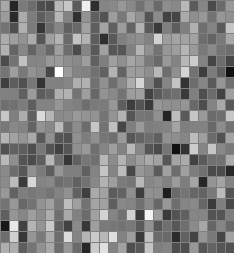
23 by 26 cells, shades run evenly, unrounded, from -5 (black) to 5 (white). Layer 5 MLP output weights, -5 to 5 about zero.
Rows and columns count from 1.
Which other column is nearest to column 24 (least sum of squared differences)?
25
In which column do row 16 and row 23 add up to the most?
12
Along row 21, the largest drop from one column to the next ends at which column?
3
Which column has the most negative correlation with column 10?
11
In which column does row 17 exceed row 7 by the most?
26
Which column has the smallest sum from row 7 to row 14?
17
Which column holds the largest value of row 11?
5
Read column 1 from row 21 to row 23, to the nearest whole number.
-4 -1 2
